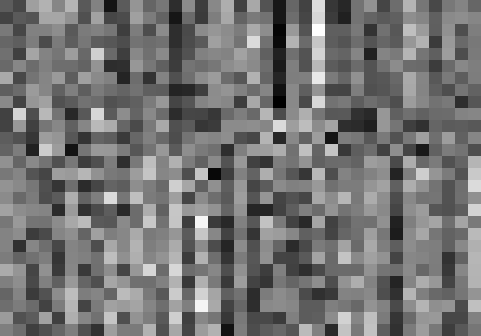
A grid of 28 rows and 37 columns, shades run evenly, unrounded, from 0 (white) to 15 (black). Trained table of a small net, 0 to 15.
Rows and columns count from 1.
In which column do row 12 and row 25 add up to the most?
26
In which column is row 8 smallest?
32
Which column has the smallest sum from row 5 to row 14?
25
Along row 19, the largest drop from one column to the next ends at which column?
16
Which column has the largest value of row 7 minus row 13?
22
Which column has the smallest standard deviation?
13
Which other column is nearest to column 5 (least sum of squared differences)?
35
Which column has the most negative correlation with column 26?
33
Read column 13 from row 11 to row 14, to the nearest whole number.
5 9 6 7
